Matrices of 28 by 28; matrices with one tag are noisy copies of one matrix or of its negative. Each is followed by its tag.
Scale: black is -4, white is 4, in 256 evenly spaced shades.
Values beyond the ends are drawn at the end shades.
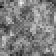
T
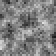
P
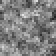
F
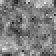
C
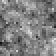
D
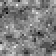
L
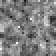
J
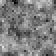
C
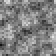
P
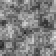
P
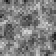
P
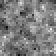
T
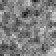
F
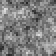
L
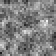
P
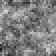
L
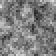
T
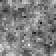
L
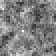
T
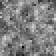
T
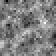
P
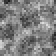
P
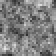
C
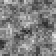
P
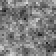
L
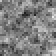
F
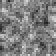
J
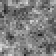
L
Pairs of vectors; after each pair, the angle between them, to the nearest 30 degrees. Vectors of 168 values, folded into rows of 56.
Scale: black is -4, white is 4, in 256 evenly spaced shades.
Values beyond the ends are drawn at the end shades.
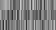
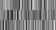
30 degrees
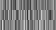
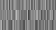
120 degrees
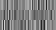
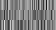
30 degrees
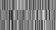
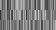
60 degrees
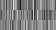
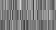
150 degrees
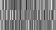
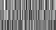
60 degrees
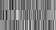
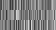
30 degrees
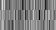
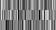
60 degrees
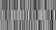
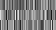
60 degrees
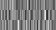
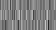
120 degrees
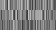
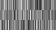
60 degrees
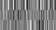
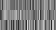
90 degrees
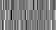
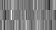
150 degrees
